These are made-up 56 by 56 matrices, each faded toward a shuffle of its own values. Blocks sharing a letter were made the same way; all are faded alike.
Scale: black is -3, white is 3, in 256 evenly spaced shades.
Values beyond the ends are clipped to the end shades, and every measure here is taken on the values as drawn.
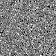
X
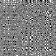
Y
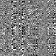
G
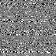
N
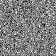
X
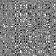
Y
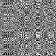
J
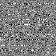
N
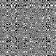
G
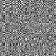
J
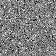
X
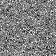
X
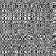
J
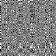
Y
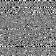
N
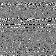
N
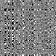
Y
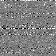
N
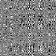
G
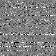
N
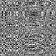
J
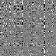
G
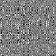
Y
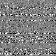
N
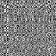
J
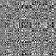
J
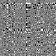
G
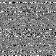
N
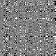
G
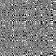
Y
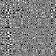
G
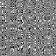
Y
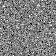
X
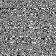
N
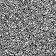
X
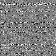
N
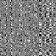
Y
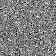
X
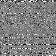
N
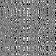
Y
